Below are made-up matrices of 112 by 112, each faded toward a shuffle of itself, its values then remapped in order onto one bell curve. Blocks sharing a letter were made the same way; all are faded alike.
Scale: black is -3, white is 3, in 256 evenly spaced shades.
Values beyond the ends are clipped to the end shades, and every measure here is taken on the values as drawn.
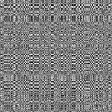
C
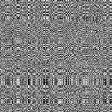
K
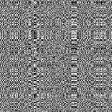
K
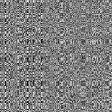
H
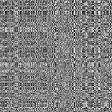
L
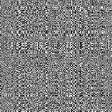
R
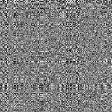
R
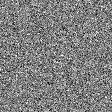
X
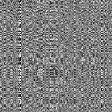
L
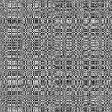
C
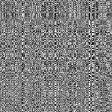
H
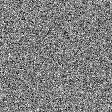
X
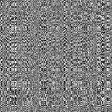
H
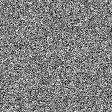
X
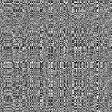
L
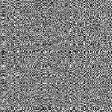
R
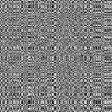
C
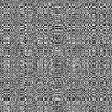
K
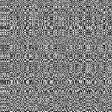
K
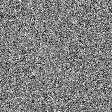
X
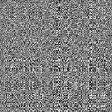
R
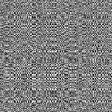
K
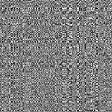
R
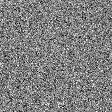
X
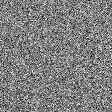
X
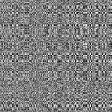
K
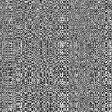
H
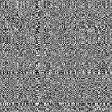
R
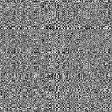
R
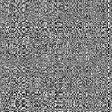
R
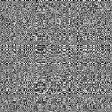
R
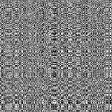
K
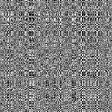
L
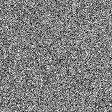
X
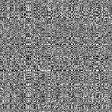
R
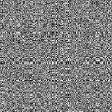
R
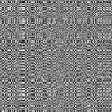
C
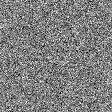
X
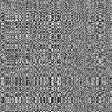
K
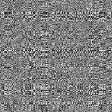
R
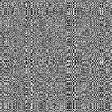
L
